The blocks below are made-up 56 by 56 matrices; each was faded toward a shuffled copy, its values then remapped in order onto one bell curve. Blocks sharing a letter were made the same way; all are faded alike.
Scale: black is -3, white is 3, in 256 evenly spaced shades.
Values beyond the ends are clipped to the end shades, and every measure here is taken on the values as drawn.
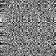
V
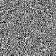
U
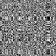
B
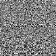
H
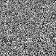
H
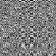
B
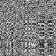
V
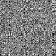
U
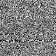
H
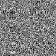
U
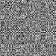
B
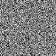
U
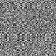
B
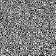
H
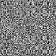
V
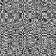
B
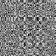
B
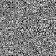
U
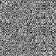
V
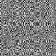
V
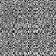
V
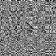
B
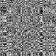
V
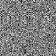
U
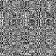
V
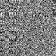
U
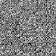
U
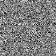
H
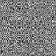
B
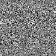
H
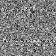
H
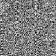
U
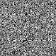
H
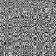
V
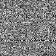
H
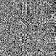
U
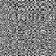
B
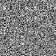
U
